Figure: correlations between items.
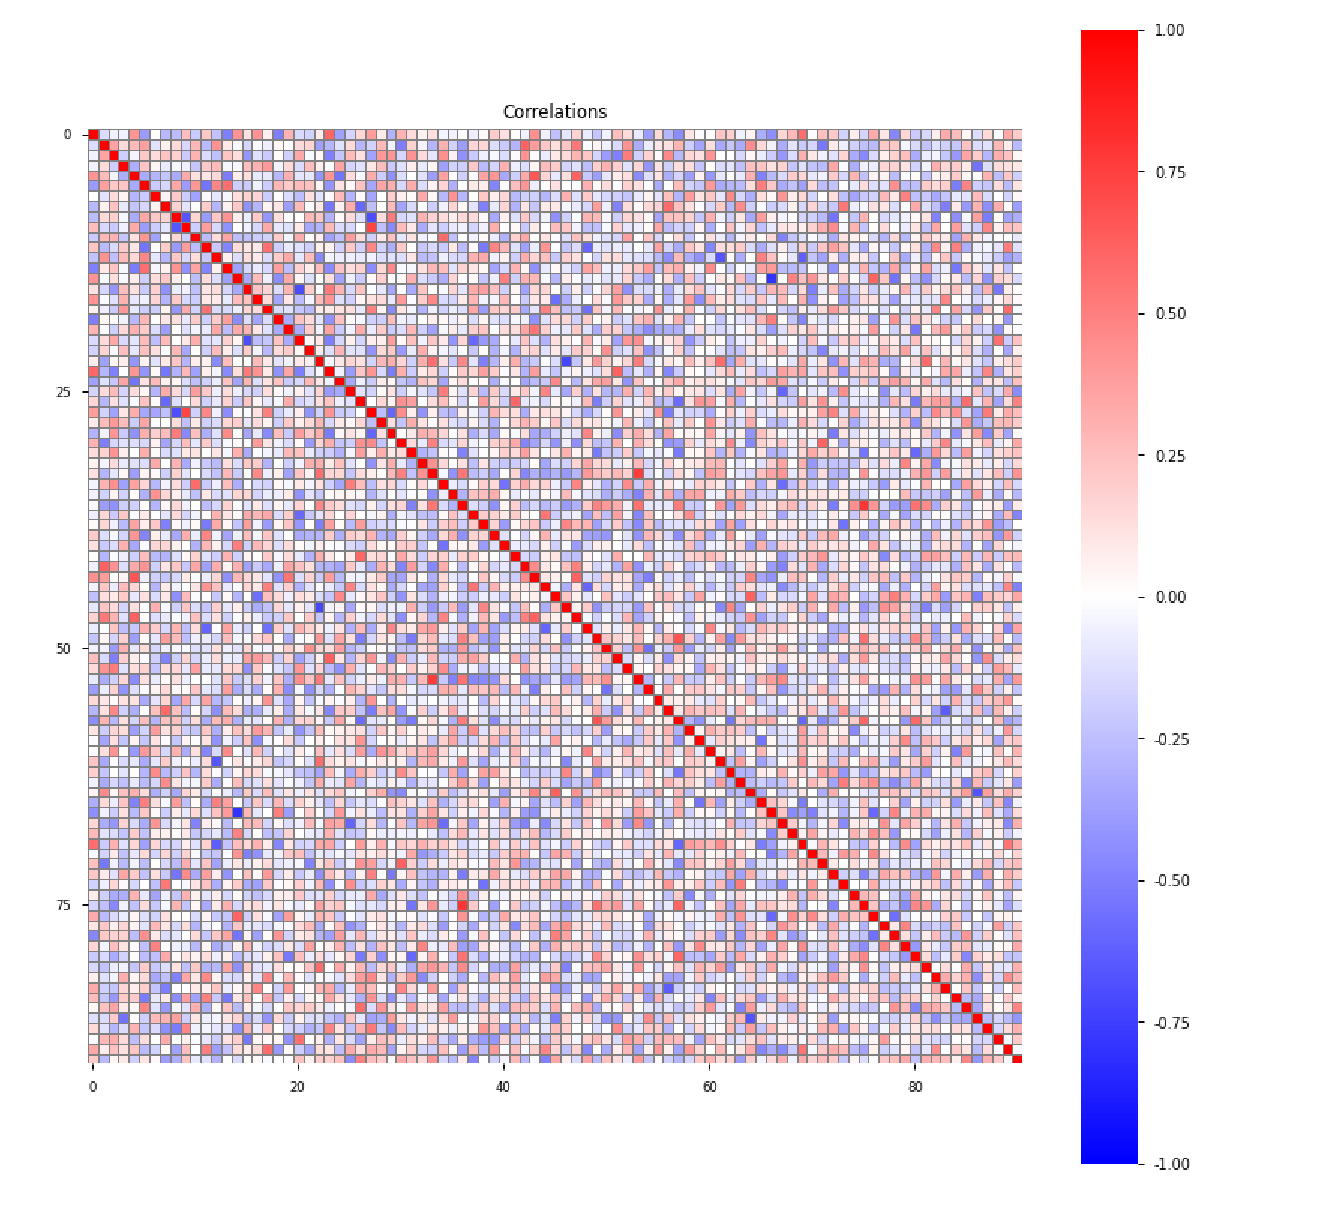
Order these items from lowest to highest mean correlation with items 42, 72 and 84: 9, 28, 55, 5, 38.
5, 38, 28, 55, 9
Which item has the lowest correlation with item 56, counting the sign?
83
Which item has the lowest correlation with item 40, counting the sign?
34
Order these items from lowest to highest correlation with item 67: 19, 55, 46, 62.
19, 55, 46, 62
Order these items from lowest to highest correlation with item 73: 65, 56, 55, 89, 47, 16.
16, 65, 47, 55, 89, 56
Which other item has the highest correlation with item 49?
57
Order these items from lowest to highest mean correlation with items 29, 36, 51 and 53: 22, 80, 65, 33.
65, 80, 22, 33
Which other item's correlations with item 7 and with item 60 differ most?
26
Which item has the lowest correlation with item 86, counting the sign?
64
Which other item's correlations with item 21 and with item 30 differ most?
71
